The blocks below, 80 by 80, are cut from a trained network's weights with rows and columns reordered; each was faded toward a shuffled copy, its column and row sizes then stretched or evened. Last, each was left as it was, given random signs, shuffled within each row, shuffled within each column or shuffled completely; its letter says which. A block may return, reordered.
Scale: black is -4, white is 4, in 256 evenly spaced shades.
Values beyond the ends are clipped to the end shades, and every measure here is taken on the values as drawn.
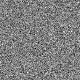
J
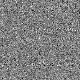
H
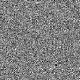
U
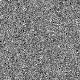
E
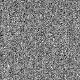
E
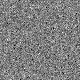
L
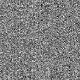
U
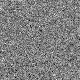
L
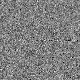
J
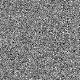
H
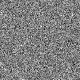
J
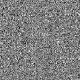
U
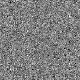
H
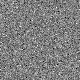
L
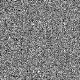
H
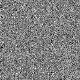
H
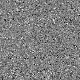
J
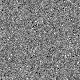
L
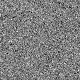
L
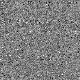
H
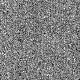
E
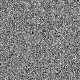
E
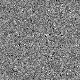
H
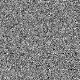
H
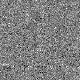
U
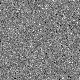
L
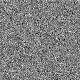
L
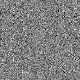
H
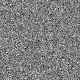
L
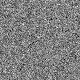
L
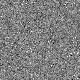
L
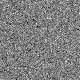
L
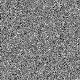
E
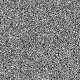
L
